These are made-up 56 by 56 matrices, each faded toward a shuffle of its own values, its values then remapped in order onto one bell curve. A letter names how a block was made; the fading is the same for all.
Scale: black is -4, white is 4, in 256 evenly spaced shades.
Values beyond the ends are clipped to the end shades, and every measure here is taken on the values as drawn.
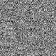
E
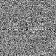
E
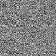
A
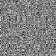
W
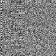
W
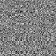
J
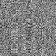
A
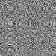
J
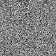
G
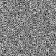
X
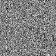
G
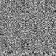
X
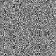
W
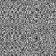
J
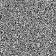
G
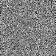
G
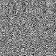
X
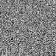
E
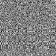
A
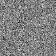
G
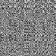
J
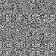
A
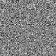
X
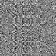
W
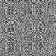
J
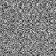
J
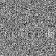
X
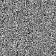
G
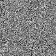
G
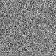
X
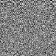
W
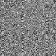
W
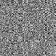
A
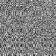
J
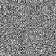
X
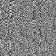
W
